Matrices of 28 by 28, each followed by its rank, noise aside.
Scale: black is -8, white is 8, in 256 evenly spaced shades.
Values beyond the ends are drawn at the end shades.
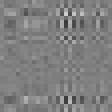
one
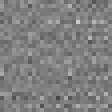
four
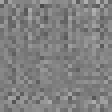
four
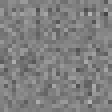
six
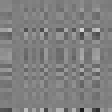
one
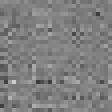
three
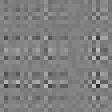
one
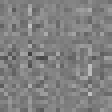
four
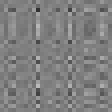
one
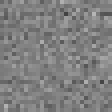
six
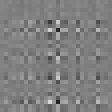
one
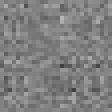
four
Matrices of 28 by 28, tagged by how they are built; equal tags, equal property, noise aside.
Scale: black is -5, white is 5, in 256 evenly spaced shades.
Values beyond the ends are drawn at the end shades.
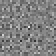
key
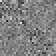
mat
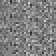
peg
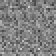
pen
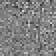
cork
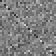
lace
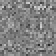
key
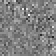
cork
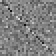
lace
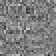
key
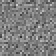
pen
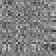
key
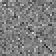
lace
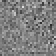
cork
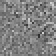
cork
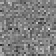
key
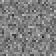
pen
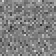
pen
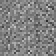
peg
